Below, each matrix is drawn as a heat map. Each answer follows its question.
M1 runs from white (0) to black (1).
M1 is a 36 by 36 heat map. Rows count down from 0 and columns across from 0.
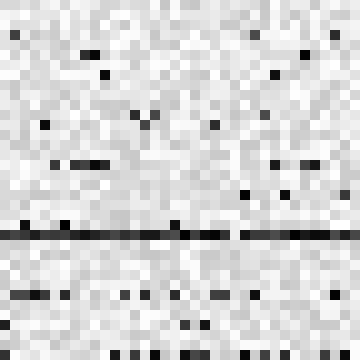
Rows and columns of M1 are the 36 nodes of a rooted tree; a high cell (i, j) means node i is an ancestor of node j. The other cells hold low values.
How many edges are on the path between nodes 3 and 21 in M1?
3
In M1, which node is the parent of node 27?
7
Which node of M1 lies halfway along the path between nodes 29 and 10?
16
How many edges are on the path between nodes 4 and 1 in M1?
4
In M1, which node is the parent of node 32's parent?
23
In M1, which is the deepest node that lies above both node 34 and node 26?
35
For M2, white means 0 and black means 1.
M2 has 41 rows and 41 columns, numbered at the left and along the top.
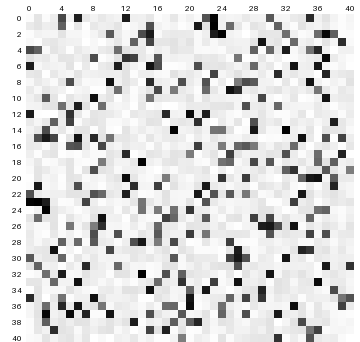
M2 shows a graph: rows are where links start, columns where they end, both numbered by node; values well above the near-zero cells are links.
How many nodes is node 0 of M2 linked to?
7
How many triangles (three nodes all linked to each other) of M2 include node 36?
7
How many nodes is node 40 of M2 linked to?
3
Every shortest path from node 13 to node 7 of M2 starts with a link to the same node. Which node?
node 5
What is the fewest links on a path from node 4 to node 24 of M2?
2
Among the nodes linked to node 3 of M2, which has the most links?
node 15
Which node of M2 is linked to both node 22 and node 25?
node 9
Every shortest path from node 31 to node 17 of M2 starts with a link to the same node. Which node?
node 1
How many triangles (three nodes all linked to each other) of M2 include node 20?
5
